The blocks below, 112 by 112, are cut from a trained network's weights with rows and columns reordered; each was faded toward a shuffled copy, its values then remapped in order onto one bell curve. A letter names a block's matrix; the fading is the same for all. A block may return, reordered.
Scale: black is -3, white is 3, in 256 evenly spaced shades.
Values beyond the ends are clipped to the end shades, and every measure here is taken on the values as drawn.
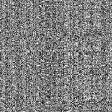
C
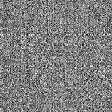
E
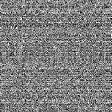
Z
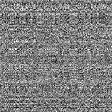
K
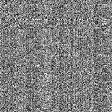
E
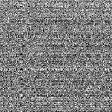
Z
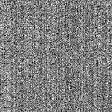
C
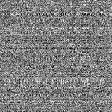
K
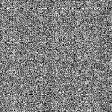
E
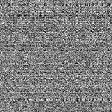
K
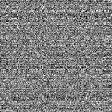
Z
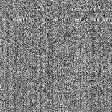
E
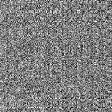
E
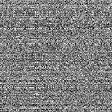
Z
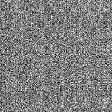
E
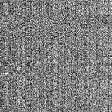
C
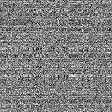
Z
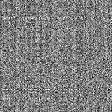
E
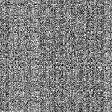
C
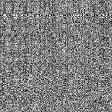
C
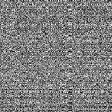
K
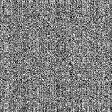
C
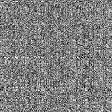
E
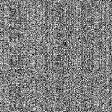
C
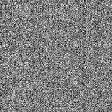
E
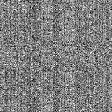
C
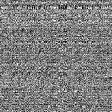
K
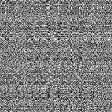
Z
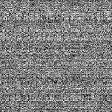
Z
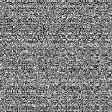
Z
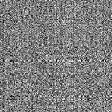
E
